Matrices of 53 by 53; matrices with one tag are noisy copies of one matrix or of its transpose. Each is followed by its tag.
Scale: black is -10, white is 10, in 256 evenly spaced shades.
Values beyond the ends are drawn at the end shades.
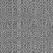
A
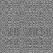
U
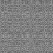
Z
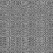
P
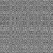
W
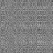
P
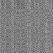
W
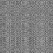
P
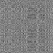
U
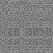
U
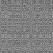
Z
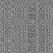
U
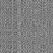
A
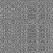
U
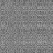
P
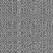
A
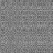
P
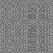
U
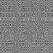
A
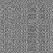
U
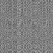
A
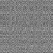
W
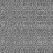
P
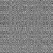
W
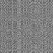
A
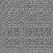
U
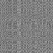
A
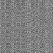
W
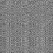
P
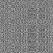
U
